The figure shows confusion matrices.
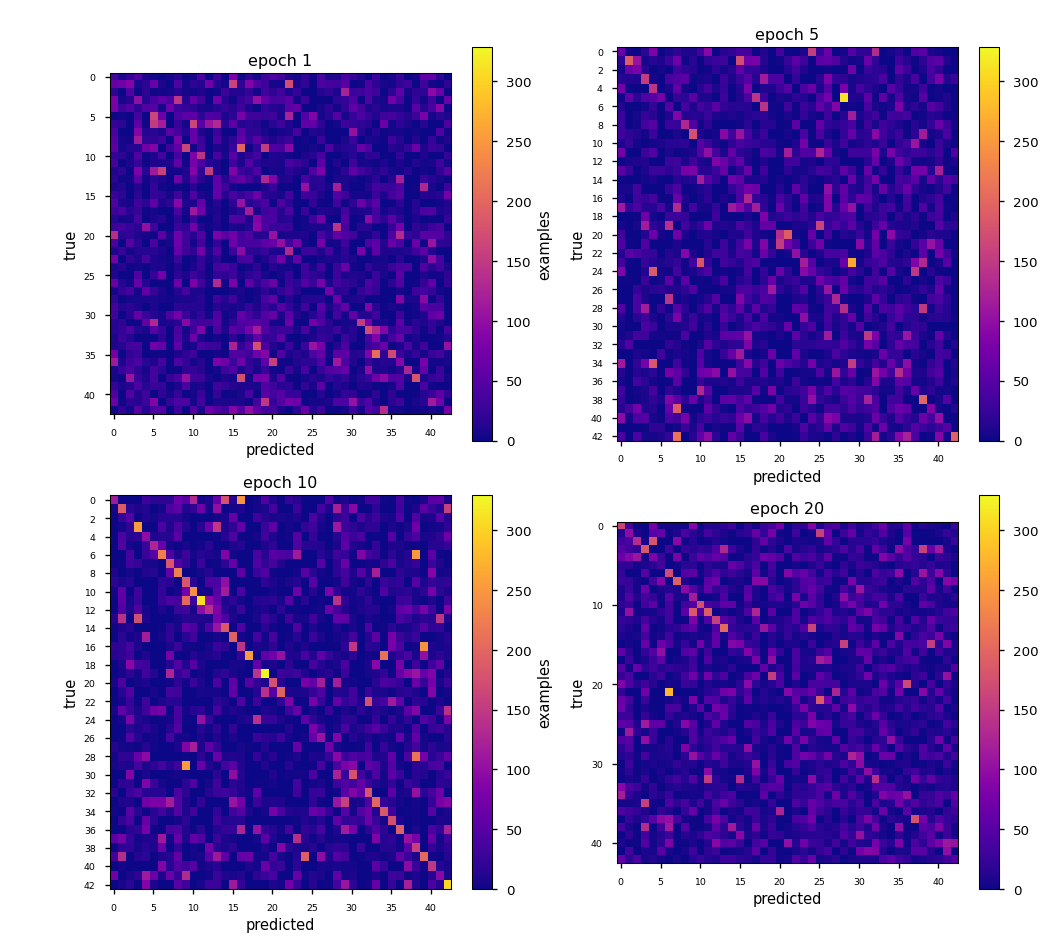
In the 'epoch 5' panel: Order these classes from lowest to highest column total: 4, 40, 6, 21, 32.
21, 6, 4, 40, 32
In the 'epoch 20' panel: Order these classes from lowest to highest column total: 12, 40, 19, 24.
40, 19, 12, 24
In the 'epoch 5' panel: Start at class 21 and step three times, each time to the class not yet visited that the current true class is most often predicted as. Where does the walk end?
4
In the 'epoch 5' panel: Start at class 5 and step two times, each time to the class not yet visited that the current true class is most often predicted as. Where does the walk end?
38
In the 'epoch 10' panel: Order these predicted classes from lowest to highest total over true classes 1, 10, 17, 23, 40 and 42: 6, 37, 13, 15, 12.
12, 15, 6, 13, 37
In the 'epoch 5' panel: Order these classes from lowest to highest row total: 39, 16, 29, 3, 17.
29, 16, 3, 39, 17
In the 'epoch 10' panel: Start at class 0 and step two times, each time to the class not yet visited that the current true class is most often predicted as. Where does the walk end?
39
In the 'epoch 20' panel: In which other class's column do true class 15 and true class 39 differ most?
28
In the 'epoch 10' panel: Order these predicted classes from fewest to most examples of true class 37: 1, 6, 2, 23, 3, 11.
3, 2, 11, 1, 6, 23
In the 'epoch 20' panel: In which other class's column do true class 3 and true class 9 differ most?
38
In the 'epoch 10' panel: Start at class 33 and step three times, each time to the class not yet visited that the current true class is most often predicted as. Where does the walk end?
14
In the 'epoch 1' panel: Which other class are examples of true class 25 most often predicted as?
6
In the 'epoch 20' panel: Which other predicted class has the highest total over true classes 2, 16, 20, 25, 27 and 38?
3
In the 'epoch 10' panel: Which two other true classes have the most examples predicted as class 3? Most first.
13, 28
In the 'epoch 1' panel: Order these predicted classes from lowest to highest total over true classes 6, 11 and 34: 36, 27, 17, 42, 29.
27, 36, 29, 17, 42
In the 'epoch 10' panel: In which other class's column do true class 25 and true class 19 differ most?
18
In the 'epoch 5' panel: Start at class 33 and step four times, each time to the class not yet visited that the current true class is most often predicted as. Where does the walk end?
25
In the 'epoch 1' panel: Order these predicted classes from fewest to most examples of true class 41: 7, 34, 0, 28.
34, 7, 28, 0
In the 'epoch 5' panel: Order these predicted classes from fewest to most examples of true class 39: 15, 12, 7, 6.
12, 15, 6, 7
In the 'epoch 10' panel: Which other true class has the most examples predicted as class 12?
11
